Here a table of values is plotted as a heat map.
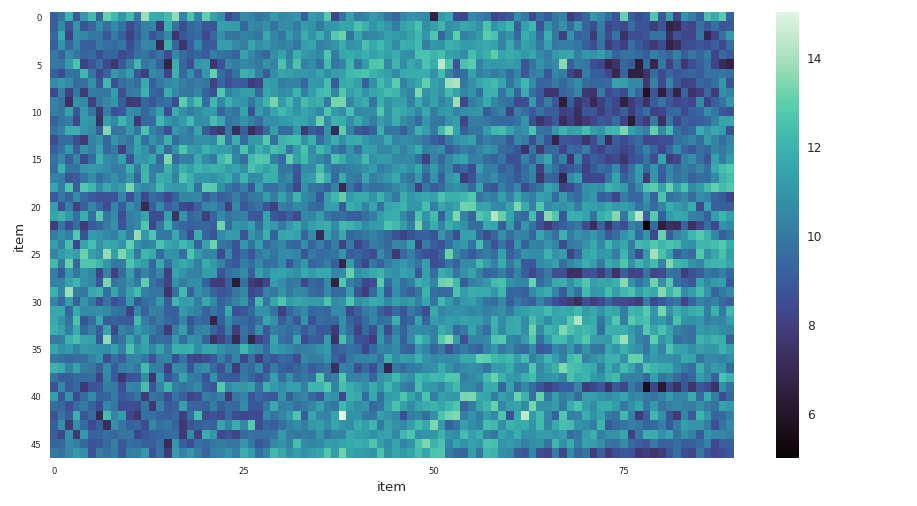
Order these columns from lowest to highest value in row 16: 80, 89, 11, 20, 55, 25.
55, 80, 11, 25, 20, 89
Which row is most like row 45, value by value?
4
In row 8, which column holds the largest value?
48
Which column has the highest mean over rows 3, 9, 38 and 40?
53
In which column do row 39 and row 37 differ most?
78
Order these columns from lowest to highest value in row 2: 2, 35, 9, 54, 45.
2, 9, 54, 45, 35
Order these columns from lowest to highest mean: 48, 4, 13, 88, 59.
13, 4, 88, 59, 48
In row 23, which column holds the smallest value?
35
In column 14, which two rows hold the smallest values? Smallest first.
3, 1
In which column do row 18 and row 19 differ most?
38
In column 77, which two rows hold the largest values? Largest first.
21, 36
